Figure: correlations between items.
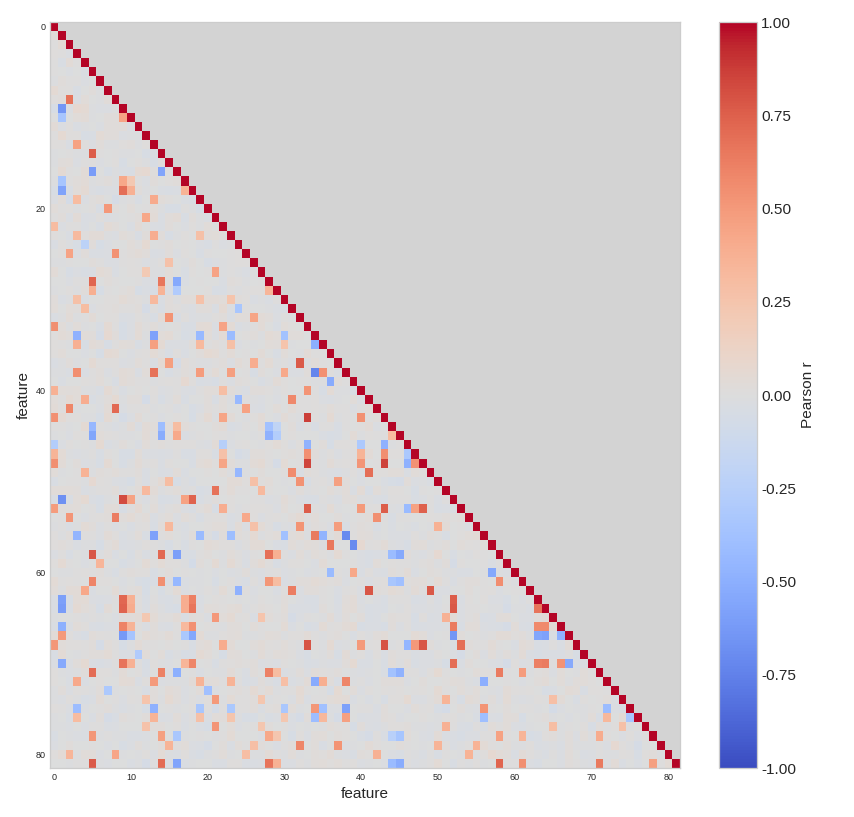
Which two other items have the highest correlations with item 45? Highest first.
16, 44
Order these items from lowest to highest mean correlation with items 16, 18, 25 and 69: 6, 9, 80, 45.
6, 80, 45, 9
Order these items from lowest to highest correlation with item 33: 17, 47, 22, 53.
17, 22, 47, 53
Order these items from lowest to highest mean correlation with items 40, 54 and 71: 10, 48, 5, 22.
10, 22, 48, 5
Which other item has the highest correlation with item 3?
38
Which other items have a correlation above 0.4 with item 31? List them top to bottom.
41, 49, 62
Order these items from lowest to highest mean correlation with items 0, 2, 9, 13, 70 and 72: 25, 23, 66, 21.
21, 25, 23, 66
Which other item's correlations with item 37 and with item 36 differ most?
32
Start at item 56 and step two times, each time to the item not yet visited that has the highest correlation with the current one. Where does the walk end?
75
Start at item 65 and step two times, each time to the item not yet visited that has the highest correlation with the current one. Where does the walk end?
51
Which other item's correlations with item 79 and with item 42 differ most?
8
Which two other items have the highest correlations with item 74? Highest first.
21, 51
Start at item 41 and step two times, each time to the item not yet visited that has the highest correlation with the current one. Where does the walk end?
49
